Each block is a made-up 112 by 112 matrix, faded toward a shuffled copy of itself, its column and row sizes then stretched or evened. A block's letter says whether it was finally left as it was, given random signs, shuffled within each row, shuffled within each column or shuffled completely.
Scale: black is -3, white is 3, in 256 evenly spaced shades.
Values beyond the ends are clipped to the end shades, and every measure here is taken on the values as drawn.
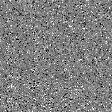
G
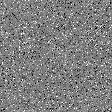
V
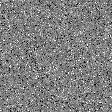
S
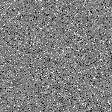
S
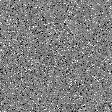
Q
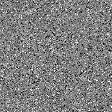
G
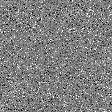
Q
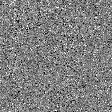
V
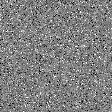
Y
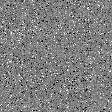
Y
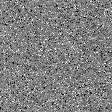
S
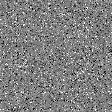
Y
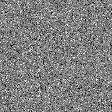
V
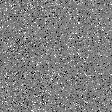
Y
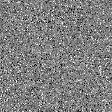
G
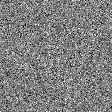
Q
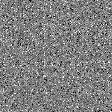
G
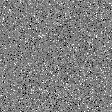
V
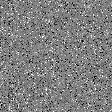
V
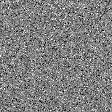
Q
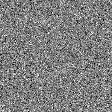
V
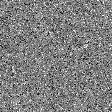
Q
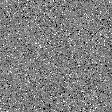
V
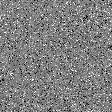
Q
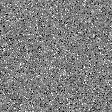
Q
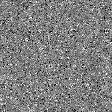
G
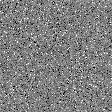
S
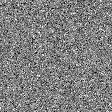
S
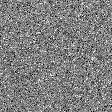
S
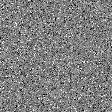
V
